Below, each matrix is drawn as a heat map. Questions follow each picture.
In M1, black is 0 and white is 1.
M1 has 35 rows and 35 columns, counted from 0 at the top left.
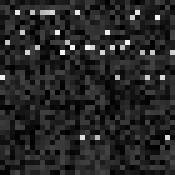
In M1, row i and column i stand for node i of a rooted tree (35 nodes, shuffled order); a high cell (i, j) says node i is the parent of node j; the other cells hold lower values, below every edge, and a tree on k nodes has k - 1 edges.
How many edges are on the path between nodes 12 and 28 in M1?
2
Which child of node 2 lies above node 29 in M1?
15
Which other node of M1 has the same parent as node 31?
26
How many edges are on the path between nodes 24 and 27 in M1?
3
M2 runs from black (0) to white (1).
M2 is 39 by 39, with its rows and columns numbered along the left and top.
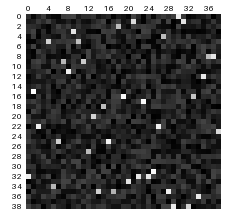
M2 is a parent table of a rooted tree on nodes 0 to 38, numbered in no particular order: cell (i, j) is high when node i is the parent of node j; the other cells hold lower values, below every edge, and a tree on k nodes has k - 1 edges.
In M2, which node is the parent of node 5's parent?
36
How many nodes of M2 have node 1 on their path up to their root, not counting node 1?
9
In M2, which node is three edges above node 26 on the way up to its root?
38
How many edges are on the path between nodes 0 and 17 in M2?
4
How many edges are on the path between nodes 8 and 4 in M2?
4
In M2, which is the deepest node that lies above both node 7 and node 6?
9
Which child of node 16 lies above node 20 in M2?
33
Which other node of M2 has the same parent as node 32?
29
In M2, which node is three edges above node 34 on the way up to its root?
11
